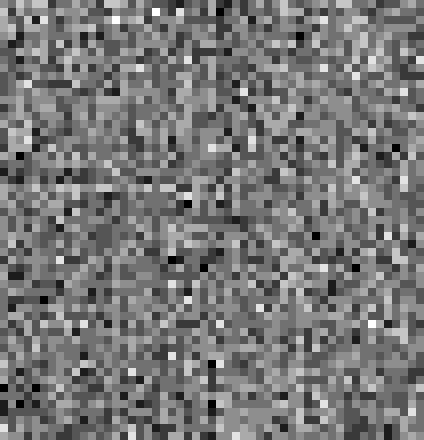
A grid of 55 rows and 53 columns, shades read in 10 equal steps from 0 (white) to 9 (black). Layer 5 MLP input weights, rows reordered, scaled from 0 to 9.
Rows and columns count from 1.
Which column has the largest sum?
20
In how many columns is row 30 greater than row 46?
23
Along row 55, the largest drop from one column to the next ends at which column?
17
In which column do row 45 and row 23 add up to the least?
45
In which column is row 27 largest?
9
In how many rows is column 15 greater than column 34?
17
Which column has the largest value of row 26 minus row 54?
28
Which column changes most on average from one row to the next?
22
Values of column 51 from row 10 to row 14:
7 4 1 5 5
